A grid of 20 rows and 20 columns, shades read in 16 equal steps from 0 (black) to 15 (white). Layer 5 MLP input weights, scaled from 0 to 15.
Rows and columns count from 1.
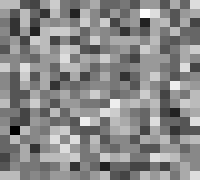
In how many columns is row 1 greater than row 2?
10
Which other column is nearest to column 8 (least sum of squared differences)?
5
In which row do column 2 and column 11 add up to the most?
20
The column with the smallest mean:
2
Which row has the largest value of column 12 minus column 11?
12
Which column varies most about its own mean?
15
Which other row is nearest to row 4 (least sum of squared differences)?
17
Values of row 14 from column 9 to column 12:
14 11 6 11
